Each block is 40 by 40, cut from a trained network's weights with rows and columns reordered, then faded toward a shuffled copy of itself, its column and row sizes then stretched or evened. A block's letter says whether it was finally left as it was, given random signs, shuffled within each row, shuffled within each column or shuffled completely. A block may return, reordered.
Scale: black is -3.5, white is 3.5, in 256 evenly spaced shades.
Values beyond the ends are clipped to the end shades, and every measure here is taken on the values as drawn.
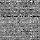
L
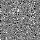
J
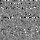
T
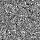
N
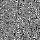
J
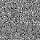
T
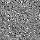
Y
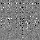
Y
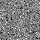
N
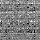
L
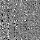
Y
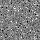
N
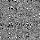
Y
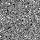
N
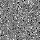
J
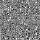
Y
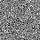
N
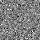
T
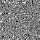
Y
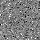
N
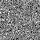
N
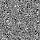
J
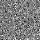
Y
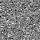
N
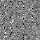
J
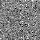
J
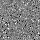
N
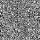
Y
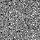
J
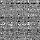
L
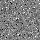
N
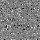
T
